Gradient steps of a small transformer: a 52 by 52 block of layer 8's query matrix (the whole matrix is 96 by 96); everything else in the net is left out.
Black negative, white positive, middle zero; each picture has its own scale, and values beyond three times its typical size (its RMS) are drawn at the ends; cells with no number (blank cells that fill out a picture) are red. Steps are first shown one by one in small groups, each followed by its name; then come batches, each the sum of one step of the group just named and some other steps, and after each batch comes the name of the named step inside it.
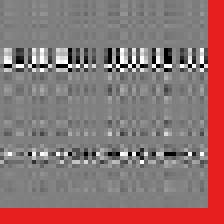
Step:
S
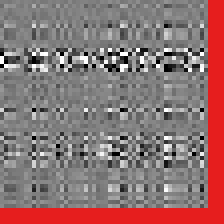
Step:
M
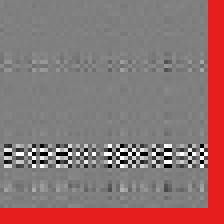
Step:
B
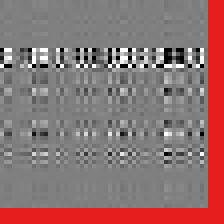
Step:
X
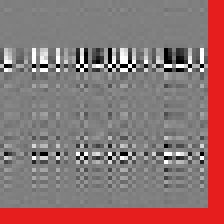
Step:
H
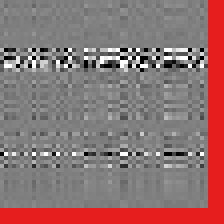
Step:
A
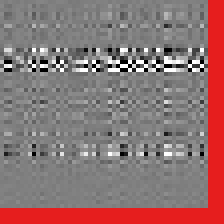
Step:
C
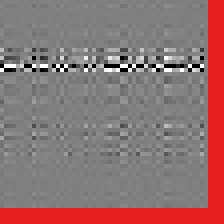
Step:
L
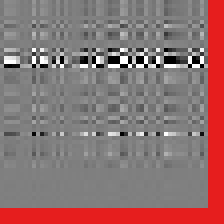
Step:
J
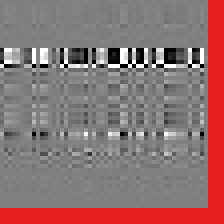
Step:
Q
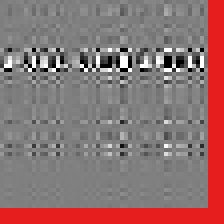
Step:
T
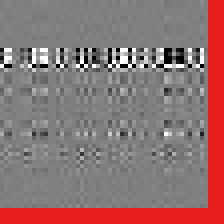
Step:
X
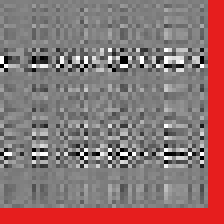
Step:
M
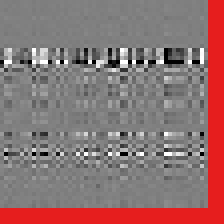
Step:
Q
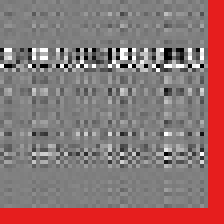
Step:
X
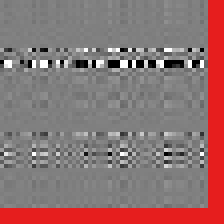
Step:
A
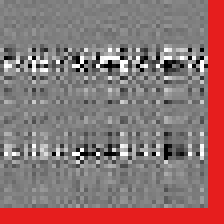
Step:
A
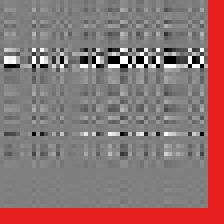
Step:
J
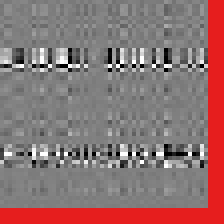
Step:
S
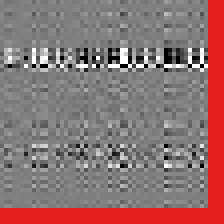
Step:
H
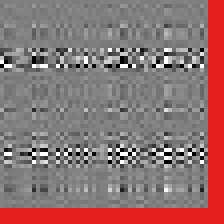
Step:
M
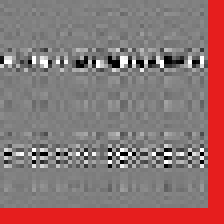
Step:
B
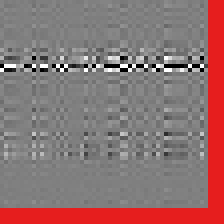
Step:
L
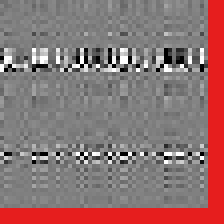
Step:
H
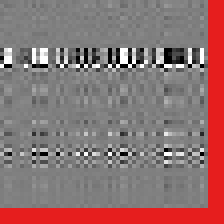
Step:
Q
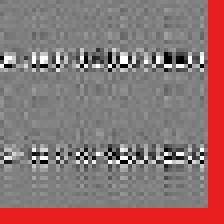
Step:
H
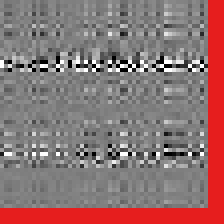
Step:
C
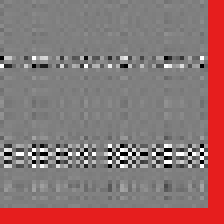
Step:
B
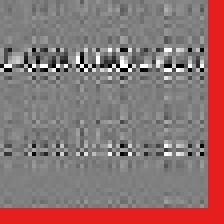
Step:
T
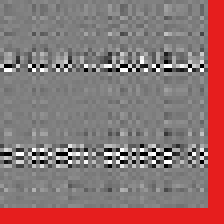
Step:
B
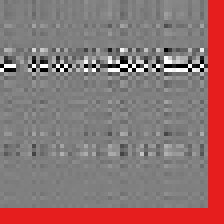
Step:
C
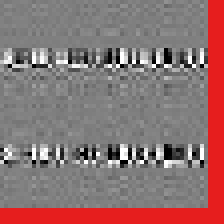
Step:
S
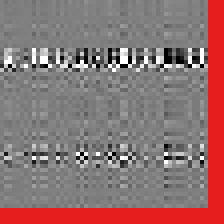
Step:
H
